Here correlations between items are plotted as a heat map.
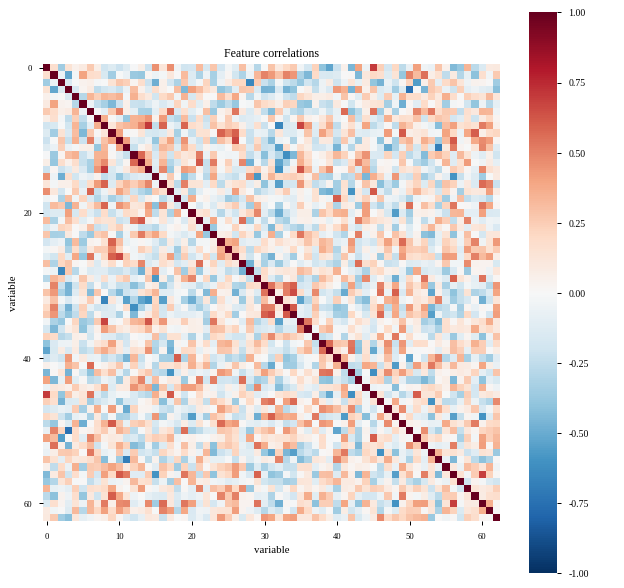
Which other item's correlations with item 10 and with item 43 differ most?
56
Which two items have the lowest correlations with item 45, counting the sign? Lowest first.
42, 39
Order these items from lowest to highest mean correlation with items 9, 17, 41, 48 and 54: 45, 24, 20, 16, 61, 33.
20, 16, 33, 61, 24, 45
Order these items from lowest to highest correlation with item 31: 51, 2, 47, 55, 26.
26, 2, 55, 47, 51
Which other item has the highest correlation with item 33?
34
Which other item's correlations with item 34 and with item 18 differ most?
40
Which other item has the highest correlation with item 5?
1
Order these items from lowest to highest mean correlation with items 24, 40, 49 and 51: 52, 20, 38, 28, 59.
20, 52, 28, 59, 38
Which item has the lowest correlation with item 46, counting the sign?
53
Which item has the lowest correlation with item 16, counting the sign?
32
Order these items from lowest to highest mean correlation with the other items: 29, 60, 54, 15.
15, 54, 29, 60
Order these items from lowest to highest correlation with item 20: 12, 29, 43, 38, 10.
10, 43, 12, 38, 29
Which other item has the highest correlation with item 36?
35
